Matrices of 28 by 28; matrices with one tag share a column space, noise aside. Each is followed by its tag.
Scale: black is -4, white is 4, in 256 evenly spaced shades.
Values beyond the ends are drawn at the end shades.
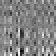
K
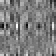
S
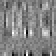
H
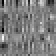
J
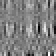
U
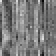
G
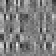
J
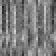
G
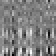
K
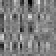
J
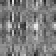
S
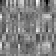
J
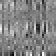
U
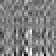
K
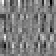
J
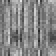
G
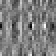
S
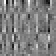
J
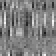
H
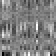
U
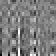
K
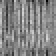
G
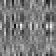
S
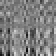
K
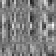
S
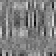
H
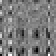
K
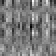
S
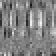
H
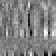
H
